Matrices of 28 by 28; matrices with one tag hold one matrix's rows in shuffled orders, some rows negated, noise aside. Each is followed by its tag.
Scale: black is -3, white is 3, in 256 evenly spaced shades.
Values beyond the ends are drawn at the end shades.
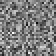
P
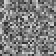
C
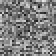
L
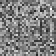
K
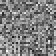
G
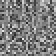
P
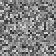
C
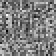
G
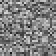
L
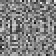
P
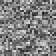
L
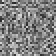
P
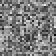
L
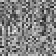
P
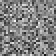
C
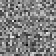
K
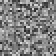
L
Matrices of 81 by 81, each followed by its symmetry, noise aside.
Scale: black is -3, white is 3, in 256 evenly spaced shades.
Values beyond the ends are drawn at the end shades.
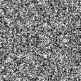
mirrored top to bottom.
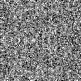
mirrored top to bottom.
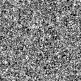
no symmetry.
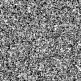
no symmetry.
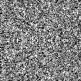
mirrored top to bottom.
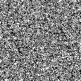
same after a half turn.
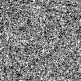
symmetric.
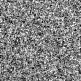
symmetric across the other diagonal.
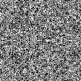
mirrored top to bottom.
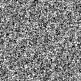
same after a half turn.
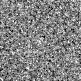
symmetric across the other diagonal.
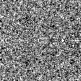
mirrored top to bottom.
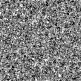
same after a half turn.
